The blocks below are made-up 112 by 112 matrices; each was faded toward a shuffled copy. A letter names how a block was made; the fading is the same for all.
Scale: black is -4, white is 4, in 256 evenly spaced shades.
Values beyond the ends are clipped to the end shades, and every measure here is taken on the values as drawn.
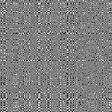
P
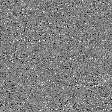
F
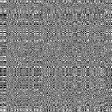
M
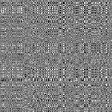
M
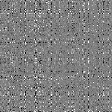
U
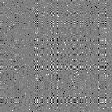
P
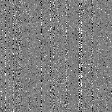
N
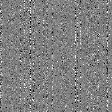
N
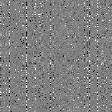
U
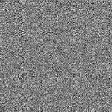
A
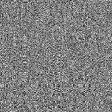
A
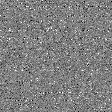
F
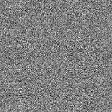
A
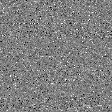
F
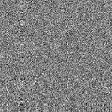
A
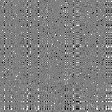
P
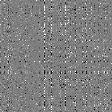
U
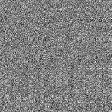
A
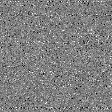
F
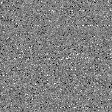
F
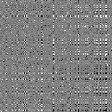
P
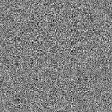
A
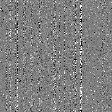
N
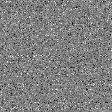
F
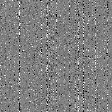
N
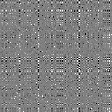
P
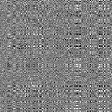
M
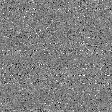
F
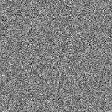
A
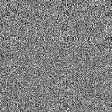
A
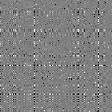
P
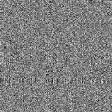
A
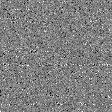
F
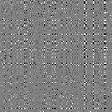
P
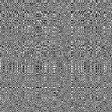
M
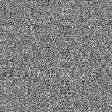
A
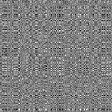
M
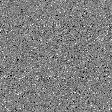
F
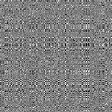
M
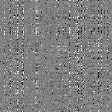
U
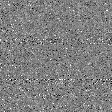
F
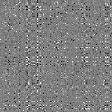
U
